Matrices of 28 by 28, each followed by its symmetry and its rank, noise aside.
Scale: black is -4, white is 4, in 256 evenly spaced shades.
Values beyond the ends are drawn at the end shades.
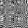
no symmetry, rank three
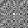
symmetric, rank three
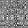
no symmetry, rank three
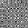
symmetric, rank two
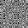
no symmetry, rank three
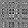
symmetric, rank two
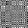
antisymmetric, rank two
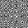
symmetric, rank three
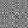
symmetric, rank two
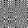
no symmetry, rank one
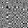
symmetric, rank two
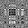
symmetric, rank one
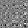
no symmetry, rank three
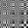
symmetric, rank one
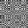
no symmetry, rank two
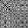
symmetric, rank three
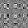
no symmetry, rank two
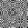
symmetric, rank two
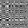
no symmetry, rank one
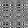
no symmetry, rank one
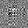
antisymmetric, rank two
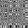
no symmetry, rank two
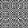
symmetric, rank two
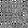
antisymmetric, rank two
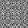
no symmetry, rank two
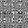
no symmetry, rank two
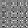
no symmetry, rank two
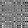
antisymmetric, rank two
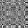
antisymmetric, rank two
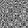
symmetric, rank three
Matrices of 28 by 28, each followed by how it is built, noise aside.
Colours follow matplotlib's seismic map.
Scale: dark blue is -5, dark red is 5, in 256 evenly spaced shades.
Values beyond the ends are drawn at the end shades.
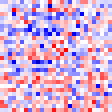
blocks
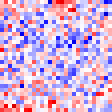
smooth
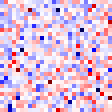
sparse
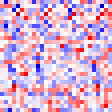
repeating columns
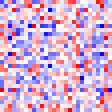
blocks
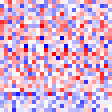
repeating columns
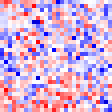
smooth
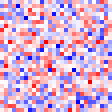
repeating columns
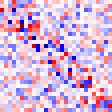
banded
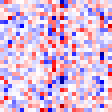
uneven columns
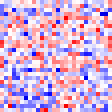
blocks
